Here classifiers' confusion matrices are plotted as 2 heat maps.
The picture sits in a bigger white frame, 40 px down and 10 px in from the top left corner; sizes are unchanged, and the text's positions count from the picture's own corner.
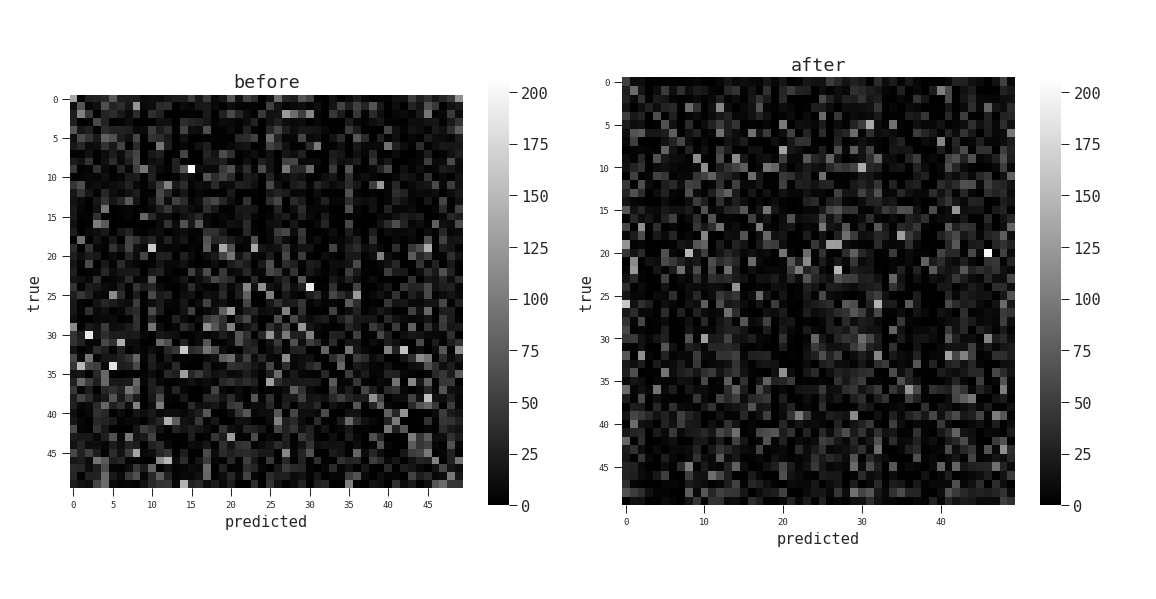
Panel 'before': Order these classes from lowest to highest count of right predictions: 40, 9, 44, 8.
44, 8, 40, 9
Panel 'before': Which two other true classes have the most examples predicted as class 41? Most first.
36, 16
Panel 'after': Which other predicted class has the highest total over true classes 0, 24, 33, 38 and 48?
14
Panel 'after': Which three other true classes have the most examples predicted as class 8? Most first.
20, 45, 3
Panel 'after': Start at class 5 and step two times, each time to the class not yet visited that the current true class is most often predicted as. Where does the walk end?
30
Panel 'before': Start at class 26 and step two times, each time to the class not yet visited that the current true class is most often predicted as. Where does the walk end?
14
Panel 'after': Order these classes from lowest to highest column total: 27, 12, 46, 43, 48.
46, 43, 27, 12, 48
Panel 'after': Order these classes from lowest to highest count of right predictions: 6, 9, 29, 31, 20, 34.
31, 29, 34, 6, 20, 9
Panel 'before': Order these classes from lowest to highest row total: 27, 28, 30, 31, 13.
28, 13, 27, 31, 30
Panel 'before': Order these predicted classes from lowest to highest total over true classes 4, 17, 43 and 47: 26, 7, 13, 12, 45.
13, 12, 45, 26, 7
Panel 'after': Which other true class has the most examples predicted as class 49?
6
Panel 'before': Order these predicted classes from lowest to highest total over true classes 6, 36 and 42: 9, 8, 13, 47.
13, 9, 47, 8
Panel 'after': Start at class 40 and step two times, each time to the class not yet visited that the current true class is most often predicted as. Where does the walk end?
41
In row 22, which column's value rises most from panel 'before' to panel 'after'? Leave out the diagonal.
27
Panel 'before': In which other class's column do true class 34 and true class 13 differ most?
5
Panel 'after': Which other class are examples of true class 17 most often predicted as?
2
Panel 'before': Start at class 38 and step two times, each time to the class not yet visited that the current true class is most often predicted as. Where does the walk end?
8
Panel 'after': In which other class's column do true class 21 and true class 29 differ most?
1
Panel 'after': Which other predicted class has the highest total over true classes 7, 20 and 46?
8
